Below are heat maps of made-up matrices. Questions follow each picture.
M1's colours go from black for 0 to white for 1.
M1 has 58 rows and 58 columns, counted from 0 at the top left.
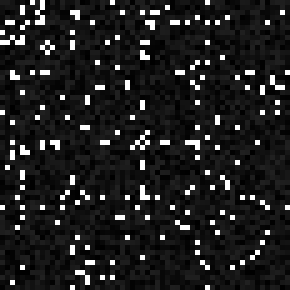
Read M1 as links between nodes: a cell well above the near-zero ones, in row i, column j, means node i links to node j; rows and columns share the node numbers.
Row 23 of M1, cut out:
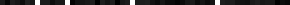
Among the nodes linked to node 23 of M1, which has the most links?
node 43
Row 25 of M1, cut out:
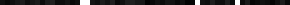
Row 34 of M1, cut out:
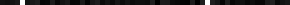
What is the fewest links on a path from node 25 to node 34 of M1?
4
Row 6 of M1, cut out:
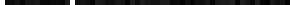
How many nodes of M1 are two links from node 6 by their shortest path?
10
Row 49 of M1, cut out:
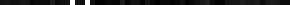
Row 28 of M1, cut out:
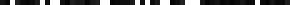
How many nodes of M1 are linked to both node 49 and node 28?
0
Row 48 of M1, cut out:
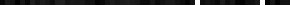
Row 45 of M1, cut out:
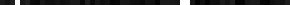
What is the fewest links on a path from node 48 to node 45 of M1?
3
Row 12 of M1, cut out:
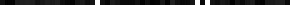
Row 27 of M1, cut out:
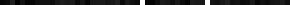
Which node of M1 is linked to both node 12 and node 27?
node 41
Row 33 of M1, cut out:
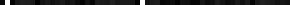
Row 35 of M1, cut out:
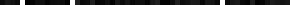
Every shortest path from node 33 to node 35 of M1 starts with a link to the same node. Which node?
node 1
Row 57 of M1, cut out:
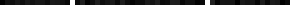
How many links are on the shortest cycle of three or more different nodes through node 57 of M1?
4
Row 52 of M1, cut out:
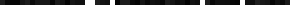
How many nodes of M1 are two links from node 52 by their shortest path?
10
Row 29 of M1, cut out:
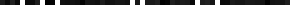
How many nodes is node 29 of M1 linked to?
7
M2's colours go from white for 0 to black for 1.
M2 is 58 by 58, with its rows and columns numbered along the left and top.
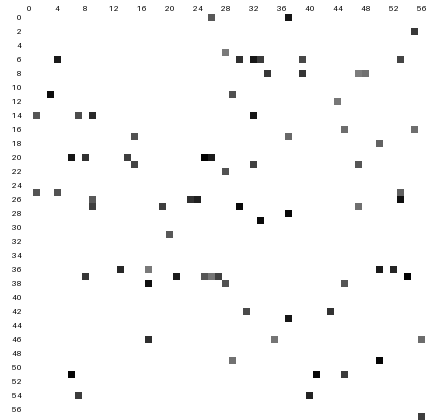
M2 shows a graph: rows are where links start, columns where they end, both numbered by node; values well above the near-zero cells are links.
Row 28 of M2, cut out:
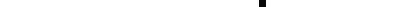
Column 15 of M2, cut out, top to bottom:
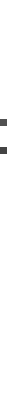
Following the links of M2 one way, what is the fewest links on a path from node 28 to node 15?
3
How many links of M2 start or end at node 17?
5
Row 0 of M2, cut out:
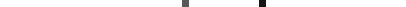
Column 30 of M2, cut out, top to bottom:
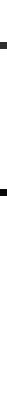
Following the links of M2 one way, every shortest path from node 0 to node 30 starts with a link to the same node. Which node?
node 37
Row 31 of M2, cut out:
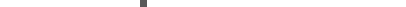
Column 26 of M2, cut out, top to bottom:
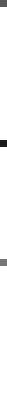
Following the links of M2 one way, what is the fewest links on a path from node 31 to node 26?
2
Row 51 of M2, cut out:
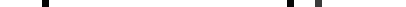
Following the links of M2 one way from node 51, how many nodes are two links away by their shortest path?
6
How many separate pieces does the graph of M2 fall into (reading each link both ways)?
3
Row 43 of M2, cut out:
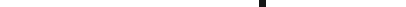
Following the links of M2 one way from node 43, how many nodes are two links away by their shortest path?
6
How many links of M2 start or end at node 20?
6
